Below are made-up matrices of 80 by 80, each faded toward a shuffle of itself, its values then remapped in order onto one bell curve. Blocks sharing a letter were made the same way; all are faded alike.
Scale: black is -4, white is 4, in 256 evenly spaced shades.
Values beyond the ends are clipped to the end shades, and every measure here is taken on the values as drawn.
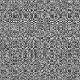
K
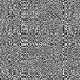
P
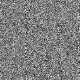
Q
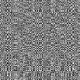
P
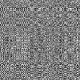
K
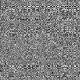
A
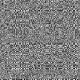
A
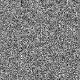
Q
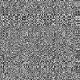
A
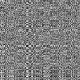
K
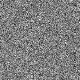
Q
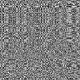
K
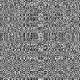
K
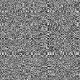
A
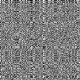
A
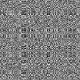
K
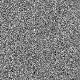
Q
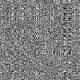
A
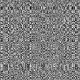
P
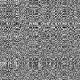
K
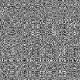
A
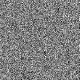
Q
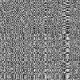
P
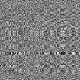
K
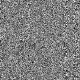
Q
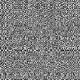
A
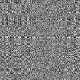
A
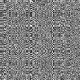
P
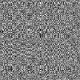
A
